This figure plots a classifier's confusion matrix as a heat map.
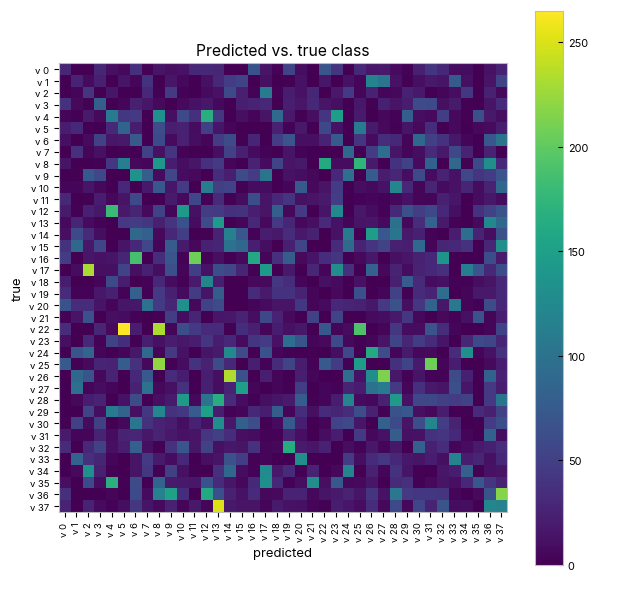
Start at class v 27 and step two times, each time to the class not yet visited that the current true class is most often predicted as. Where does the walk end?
v 37
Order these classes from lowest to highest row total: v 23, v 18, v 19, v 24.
v 18, v 19, v 23, v 24
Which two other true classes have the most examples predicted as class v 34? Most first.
v 24, v 17
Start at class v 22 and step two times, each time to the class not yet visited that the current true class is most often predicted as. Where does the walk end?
v 25
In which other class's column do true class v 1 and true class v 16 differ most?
v 11
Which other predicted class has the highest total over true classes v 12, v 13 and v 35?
v 4
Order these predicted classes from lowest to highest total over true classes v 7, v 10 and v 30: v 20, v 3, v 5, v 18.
v 18, v 5, v 3, v 20
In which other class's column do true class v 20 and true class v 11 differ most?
v 10
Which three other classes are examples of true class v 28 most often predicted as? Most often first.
v 13, v 10, v 24
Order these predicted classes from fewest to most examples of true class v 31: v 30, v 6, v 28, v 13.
v 30, v 6, v 13, v 28
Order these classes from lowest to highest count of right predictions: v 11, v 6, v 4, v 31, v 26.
v 31, v 11, v 6, v 4, v 26
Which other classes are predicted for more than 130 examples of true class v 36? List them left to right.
v 9, v 12, v 37
